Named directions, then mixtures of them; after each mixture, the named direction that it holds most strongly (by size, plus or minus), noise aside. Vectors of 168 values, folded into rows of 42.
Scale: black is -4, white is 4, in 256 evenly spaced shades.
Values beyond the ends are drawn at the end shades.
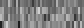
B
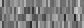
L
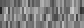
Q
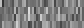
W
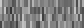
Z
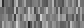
W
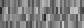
Q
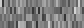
L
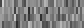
W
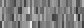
L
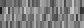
Q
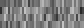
Q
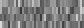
Q
